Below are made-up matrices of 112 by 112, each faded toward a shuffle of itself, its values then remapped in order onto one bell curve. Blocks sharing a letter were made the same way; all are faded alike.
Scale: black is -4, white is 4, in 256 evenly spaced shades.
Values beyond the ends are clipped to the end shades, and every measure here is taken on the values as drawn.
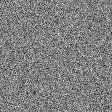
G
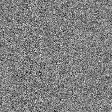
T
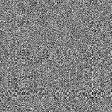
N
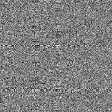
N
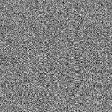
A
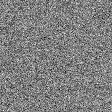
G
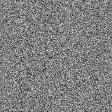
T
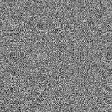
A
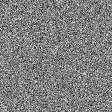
G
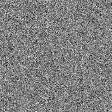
T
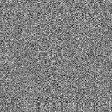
A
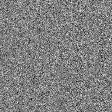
T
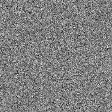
T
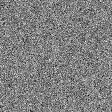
G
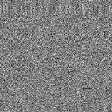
A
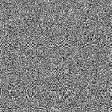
N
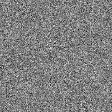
T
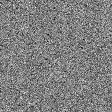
G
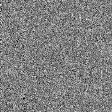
T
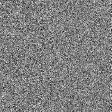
T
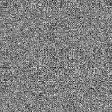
N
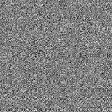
A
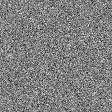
G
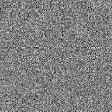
N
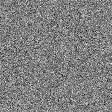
G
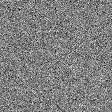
G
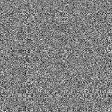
N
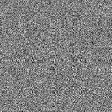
A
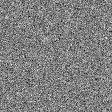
G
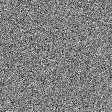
G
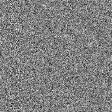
T
